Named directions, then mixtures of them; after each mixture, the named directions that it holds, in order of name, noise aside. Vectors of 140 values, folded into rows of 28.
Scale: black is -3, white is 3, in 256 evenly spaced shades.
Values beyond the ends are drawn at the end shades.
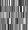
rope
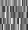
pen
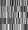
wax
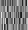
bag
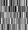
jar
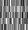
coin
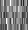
bag, coin, jar.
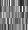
coin, rope.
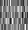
coin.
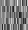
bag, pen, wax.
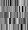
rope.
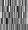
bag, coin, jar.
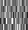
coin, pen, wax.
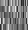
jar.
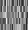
coin, rope, wax.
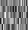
jar, pen.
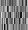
bag.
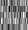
jar.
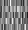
coin.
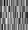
coin, jar.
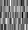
coin.
